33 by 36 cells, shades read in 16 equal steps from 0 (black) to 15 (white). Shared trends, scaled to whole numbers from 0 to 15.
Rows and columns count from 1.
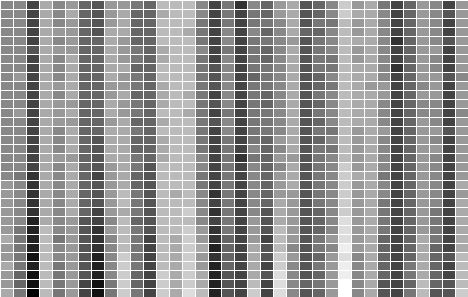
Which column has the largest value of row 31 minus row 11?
22
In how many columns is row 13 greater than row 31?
18
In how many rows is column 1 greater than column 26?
16
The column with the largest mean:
27
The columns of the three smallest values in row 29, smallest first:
3, 8, 17
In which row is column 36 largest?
33
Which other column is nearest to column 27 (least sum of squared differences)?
15
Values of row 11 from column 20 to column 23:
7 6 8 10
